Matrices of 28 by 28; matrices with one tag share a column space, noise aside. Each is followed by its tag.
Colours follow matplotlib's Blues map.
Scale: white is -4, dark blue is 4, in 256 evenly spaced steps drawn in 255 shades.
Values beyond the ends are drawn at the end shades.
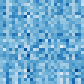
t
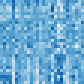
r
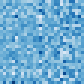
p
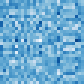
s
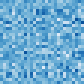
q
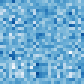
q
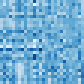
t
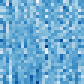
r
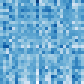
r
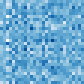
s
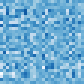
q
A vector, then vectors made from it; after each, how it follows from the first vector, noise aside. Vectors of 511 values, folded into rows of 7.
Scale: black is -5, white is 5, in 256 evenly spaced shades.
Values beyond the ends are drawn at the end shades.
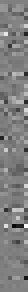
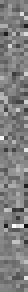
negated.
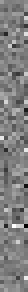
negated.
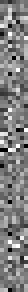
wrapped around, scaled up.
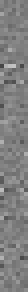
reversed, negated, shrunk.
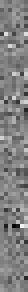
sign-scrambled.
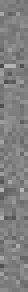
reversed, negated, shrunk.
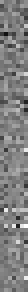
sign-scrambled.
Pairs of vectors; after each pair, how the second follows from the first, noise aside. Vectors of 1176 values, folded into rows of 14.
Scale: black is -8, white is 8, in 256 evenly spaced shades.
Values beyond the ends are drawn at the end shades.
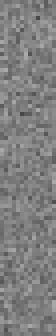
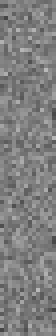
wrapped around, negated.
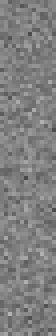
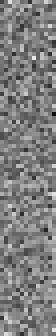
wrapped around, scaled up.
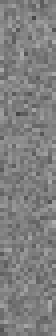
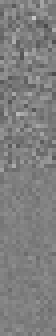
negated, partly zeroed.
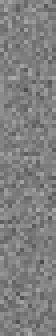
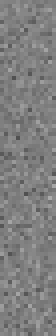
negated, partly zeroed.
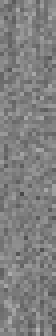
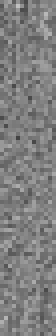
reversed.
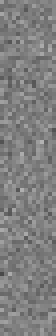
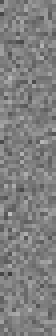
sign-scrambled.
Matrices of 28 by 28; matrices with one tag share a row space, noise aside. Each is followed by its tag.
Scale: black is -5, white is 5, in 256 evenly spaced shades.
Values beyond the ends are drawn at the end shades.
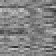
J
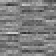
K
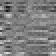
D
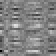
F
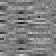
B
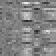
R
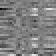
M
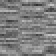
K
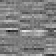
K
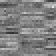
K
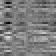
D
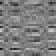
F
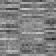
K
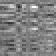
M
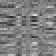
M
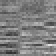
K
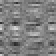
F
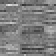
K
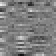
B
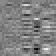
R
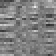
M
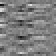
B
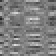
F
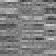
K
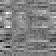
D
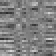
M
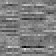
K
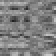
J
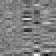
R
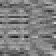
J
